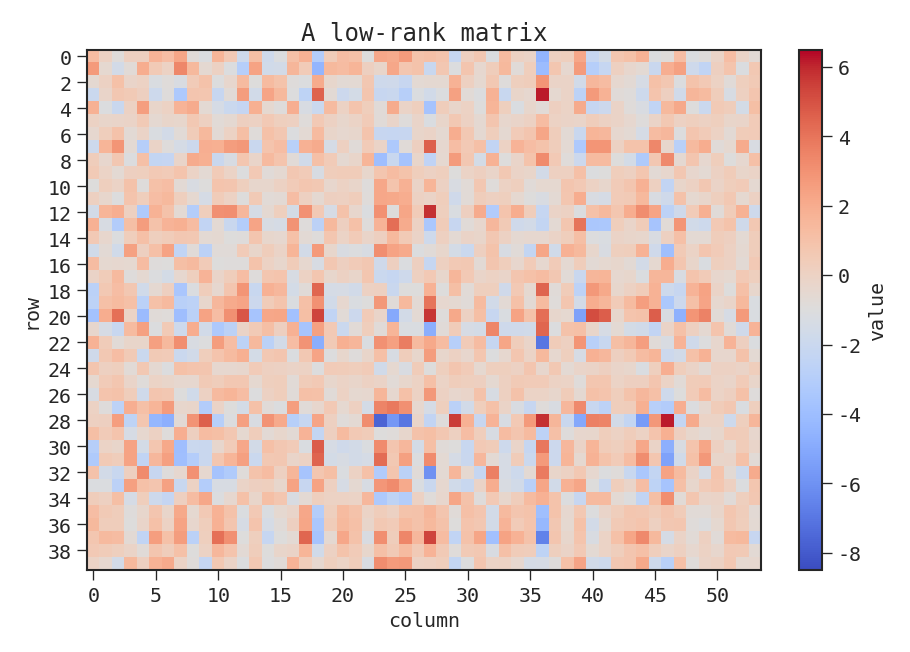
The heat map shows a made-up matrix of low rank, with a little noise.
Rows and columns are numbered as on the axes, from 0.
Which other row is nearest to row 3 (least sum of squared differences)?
2
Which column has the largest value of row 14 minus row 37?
36
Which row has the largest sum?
37
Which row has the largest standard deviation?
28
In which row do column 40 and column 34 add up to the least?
13
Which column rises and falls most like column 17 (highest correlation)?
10
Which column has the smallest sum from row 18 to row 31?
7
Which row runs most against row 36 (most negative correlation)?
3
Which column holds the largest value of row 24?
46
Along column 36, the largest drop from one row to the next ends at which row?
22
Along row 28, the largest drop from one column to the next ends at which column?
23
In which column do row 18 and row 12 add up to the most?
27
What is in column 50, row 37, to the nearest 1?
-1
